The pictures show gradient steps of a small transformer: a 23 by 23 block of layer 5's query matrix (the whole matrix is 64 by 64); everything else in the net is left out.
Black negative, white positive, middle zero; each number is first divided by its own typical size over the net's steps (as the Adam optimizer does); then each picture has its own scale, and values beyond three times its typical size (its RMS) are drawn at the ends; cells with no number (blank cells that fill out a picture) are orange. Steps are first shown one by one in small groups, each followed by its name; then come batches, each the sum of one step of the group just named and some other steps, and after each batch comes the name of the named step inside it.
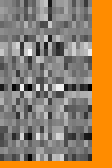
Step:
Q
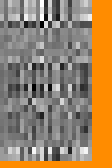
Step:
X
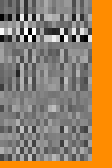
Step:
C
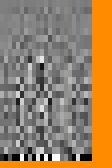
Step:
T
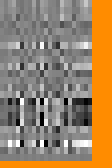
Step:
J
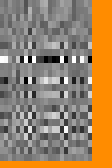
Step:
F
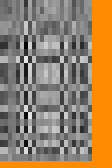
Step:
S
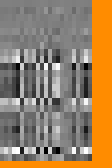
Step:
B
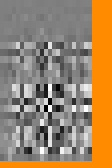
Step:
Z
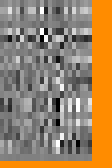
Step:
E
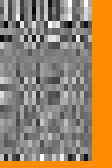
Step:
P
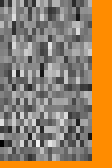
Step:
Q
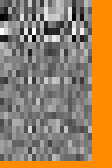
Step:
C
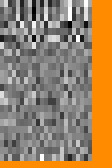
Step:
P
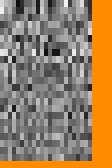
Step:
Q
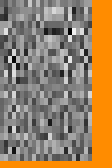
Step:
S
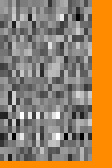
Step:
Q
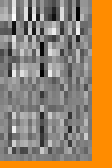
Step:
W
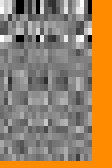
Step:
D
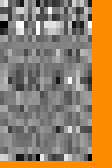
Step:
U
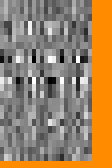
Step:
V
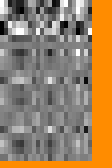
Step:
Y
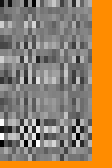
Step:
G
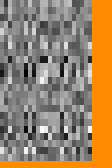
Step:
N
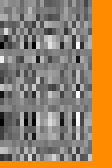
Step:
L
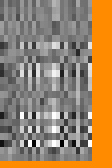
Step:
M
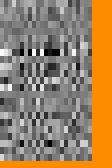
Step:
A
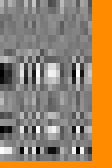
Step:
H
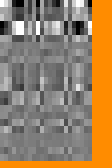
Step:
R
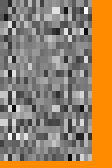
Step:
G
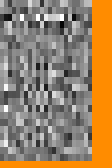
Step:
Y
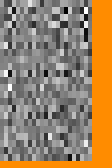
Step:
A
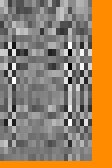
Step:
Y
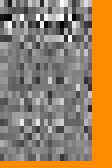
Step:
Y
